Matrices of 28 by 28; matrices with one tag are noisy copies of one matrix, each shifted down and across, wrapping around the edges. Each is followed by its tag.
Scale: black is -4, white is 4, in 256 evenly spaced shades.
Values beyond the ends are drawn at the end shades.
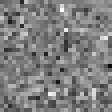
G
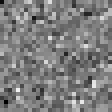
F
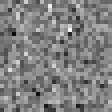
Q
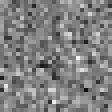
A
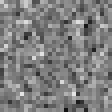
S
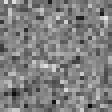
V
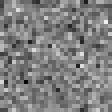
A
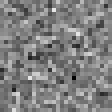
V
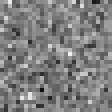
V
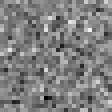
S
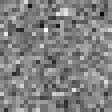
V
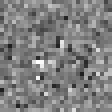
F
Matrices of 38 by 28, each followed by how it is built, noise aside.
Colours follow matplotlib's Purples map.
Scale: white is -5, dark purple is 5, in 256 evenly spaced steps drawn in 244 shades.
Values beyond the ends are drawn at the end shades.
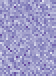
Toeplitz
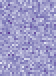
noise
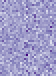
uneven columns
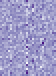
uneven columns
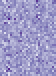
uneven columns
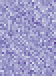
Toeplitz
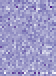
uneven rows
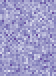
noise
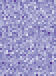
repeating columns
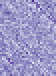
Toeplitz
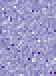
sparse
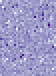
sparse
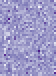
uneven columns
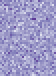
noise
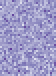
noise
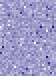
sparse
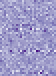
uneven rows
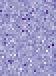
sparse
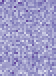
repeating columns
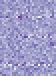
uneven rows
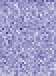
repeating columns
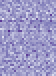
repeating columns
